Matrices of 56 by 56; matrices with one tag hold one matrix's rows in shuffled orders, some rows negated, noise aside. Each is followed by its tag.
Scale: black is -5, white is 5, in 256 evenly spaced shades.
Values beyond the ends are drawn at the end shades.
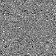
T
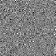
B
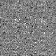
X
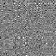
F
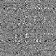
F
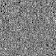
T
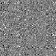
T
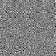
B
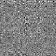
F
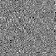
B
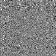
T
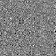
B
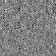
T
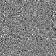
T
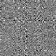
F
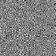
B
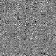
X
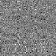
X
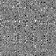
X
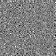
B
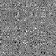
X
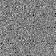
B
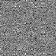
X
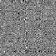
F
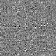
X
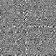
F
